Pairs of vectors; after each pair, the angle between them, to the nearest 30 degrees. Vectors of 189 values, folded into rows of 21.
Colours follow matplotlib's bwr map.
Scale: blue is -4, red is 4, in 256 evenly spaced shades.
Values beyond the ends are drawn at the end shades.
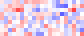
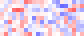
30 degrees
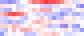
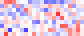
120 degrees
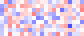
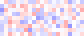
30 degrees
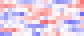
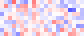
90 degrees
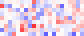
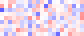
90 degrees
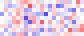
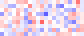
30 degrees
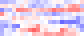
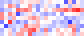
60 degrees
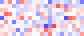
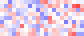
90 degrees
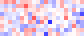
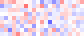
60 degrees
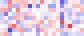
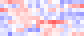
60 degrees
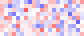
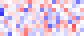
120 degrees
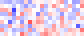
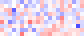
30 degrees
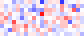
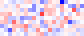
30 degrees
